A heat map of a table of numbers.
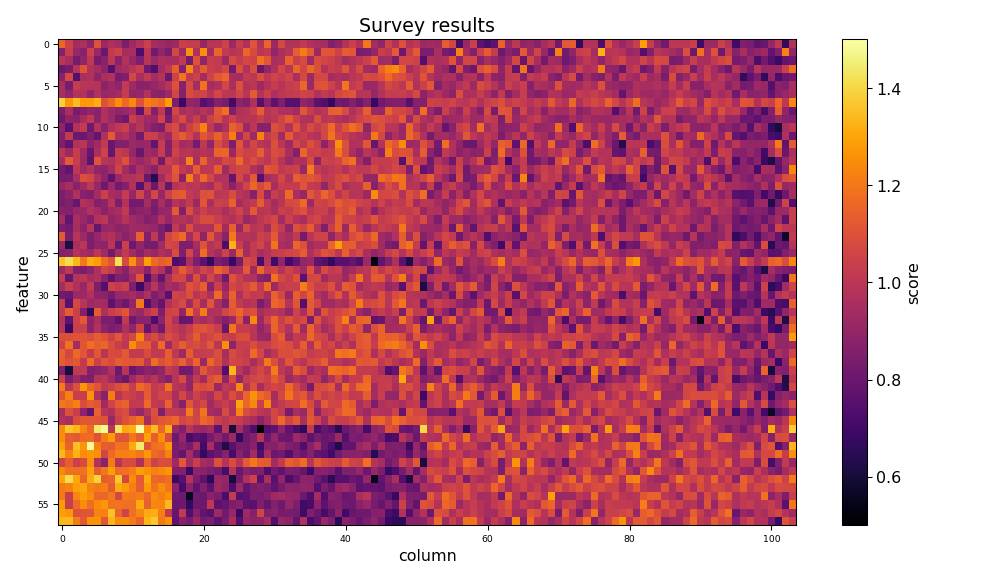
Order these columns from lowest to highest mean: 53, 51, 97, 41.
97, 51, 53, 41
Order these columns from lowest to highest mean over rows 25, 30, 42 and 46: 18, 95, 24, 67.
95, 24, 67, 18
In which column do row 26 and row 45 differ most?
44
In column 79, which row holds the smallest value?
12
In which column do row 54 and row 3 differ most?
18
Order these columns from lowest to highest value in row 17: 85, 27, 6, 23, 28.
6, 85, 23, 28, 27
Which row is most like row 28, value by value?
31
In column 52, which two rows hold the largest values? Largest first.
33, 41
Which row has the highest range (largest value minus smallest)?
46
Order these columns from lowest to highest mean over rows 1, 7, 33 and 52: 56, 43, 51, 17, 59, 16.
17, 51, 16, 43, 59, 56
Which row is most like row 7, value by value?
49
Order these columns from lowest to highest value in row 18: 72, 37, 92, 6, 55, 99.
99, 72, 55, 92, 6, 37
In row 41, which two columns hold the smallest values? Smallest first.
102, 101
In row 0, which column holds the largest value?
82
